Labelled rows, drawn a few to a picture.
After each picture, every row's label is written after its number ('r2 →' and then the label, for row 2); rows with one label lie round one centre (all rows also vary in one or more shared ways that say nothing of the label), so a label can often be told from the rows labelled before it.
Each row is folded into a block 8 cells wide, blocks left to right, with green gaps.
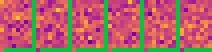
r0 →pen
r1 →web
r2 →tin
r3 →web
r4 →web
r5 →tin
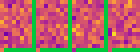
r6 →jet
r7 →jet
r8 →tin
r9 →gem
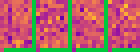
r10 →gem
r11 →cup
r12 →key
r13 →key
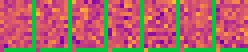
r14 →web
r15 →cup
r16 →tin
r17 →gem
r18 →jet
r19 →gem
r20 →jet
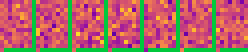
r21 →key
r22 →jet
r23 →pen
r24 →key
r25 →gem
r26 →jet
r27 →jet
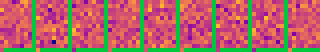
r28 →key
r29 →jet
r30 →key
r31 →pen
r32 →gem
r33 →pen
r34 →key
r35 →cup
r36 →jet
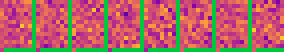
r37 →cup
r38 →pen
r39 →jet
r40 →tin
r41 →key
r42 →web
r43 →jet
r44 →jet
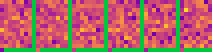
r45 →web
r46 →jet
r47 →tin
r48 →tin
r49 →cup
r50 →gem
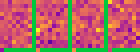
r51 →tin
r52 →jet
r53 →jet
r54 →key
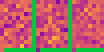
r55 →gem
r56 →tin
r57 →key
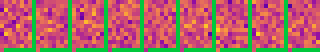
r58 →gem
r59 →cup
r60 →cup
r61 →key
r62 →tin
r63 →key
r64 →jet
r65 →gem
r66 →cup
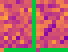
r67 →jet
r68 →cup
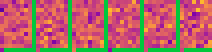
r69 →web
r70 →key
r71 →tin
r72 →cup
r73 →cup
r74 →cup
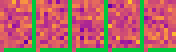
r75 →cup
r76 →gem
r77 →pen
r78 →key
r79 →tin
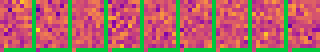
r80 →key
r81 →web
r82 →key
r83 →web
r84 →pen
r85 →key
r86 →gem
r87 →web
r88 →pen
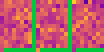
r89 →pen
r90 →jet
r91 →key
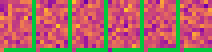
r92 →web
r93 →web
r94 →key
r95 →cup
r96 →key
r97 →web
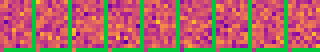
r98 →pen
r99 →gem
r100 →jet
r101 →jet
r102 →cup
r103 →web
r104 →pen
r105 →key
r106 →tin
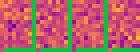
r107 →pen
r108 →cup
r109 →cup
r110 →jet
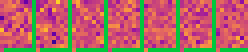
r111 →pen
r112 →jet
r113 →pen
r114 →key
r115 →jet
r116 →tin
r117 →gem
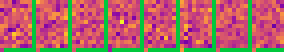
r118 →web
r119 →pen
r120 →cup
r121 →cup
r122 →jet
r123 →jet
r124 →key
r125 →pen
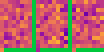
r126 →pen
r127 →gem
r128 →jet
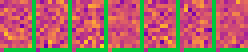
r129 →tin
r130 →tin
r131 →gem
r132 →web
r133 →tin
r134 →gem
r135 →key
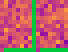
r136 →gem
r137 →web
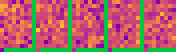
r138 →tin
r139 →tin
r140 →gem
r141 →cup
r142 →key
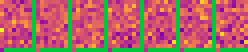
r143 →cup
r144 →pen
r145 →gem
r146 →key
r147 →cup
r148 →key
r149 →cup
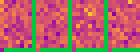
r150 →key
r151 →pen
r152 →key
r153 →web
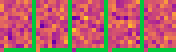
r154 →key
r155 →pen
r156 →tin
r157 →gem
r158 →gem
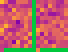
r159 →key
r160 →jet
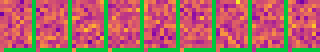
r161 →pen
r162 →web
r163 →jet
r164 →jet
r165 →cup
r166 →jet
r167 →gem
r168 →key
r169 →key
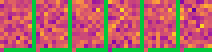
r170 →cup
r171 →tin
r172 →pen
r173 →key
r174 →pen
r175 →cup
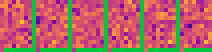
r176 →gem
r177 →tin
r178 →web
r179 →gem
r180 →pen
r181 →pen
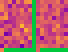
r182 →jet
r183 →gem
